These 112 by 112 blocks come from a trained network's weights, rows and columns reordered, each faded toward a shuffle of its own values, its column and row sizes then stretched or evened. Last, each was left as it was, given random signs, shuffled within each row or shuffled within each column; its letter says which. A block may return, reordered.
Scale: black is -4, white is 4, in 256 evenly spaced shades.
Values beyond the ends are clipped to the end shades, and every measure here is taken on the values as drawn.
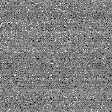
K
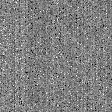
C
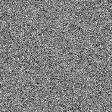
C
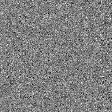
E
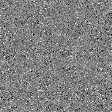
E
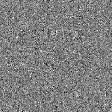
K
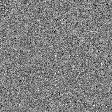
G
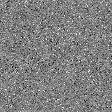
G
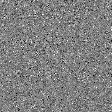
E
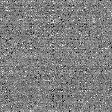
K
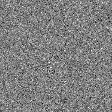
C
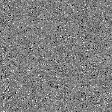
E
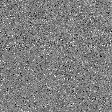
G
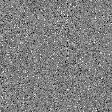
C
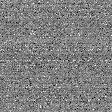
G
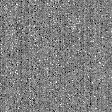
C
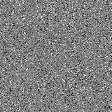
C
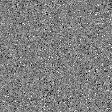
E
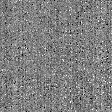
K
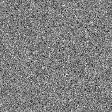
C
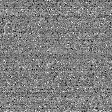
G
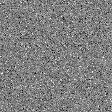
G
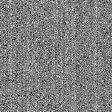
K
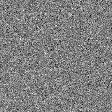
C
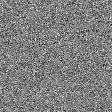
G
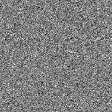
K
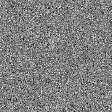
E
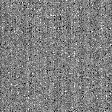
K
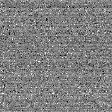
K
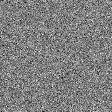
G
